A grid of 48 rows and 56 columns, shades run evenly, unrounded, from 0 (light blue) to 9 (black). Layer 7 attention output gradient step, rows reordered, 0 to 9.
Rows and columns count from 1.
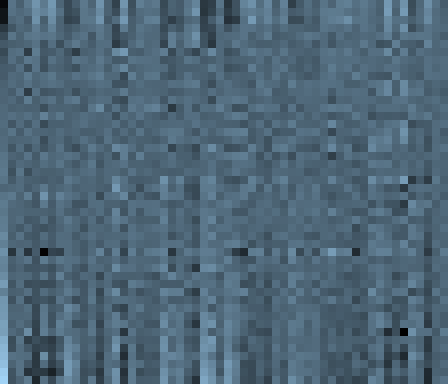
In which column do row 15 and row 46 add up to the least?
1
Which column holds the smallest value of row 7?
16
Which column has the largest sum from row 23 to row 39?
54
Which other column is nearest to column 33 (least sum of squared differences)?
41
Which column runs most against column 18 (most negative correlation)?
15
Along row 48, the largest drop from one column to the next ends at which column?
26
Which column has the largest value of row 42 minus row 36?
51
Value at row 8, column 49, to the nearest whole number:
5
